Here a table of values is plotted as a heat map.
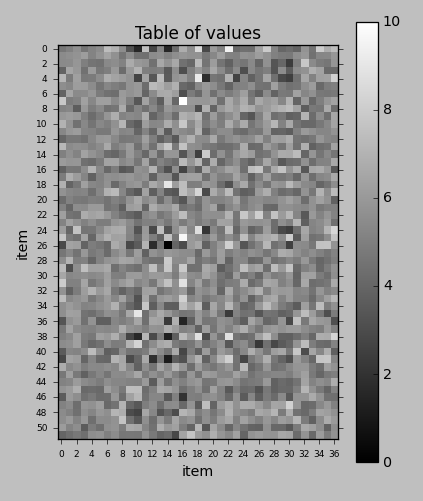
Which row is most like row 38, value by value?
0
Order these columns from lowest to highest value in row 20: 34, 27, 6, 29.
6, 27, 29, 34
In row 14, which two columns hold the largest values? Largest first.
19, 31
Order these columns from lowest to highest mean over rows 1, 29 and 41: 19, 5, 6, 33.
33, 19, 5, 6
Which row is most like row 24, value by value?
4
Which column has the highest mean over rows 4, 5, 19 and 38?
18
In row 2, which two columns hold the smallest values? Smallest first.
30, 28
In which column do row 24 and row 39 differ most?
10
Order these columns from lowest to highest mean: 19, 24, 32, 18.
19, 24, 32, 18
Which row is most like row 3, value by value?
46
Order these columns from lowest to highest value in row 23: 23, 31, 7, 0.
23, 0, 7, 31
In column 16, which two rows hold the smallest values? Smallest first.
36, 46
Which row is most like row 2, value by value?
50
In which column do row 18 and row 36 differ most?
14
